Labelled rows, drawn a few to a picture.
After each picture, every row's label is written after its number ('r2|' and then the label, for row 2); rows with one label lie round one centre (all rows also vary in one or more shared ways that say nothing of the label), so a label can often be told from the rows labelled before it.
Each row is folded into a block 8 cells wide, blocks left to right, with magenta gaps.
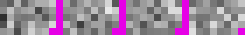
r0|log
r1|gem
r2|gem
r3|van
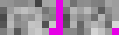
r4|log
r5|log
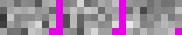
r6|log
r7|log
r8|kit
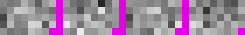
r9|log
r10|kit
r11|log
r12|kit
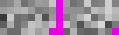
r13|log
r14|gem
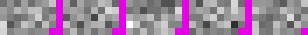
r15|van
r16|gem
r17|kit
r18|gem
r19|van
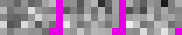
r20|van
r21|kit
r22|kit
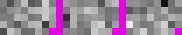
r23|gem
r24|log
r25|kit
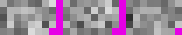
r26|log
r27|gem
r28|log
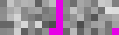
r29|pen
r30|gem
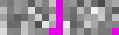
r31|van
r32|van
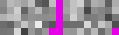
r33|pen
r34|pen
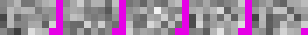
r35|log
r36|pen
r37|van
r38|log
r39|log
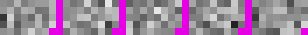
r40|log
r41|gem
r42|van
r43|gem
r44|log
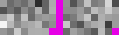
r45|kit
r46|gem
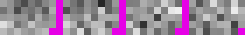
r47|kit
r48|kit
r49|gem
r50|gem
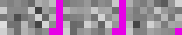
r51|van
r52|van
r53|van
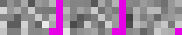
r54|van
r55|van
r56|log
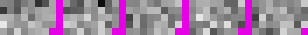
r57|kit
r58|kit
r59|log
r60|pen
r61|log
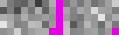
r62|kit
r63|van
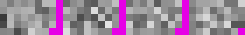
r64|log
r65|van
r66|van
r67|pen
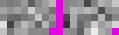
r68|van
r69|log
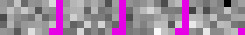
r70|log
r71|pen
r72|log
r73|kit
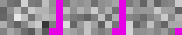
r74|gem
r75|van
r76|van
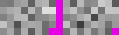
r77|gem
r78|gem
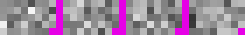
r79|van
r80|pen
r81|pen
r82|log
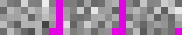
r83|gem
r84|van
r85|gem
